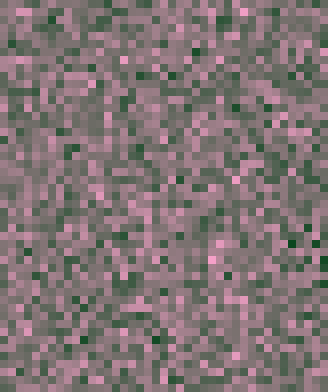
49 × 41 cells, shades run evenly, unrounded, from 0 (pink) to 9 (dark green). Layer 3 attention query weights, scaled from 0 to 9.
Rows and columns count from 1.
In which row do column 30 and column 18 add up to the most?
10
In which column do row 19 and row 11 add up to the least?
12
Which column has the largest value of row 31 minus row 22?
37
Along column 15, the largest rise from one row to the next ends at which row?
30
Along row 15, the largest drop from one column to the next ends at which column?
14
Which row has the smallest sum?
8
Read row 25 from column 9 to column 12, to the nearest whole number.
7 6 4 4
